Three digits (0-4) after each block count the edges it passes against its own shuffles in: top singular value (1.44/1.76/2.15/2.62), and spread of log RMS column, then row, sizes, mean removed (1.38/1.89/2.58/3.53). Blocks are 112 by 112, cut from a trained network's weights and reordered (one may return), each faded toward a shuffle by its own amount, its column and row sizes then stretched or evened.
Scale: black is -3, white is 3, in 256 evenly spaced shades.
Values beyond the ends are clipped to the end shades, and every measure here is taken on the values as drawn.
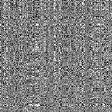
3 3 3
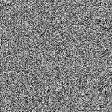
2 1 0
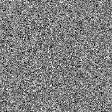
0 2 1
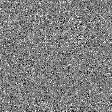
0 0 2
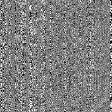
2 4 0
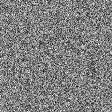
1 0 0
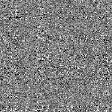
1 2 3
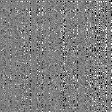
1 4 2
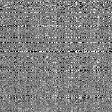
3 2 4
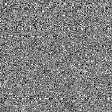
1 1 3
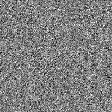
1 1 0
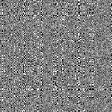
4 4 2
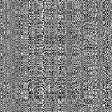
4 4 2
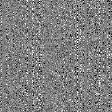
1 4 0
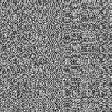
4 1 0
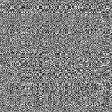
4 1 4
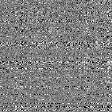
0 3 4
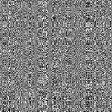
4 4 2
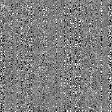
0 4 2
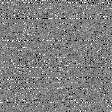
2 0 4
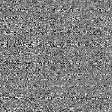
1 2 4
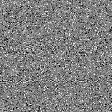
2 0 1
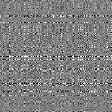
4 3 4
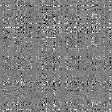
2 4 4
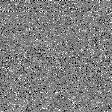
1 0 2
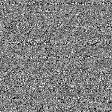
0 0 3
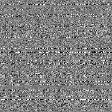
1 1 4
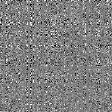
0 4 3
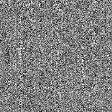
0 3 1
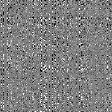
3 4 2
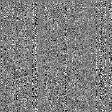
0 4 2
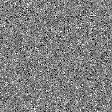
1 2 0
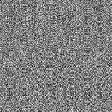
3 1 1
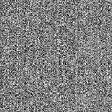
2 2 1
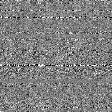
1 0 4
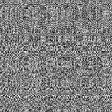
4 0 3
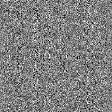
1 3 0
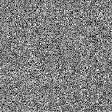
1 2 1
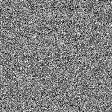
0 0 1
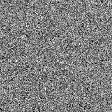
1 1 0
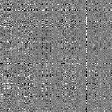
3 4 3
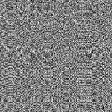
4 1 1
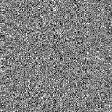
3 2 1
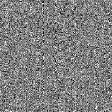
2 3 0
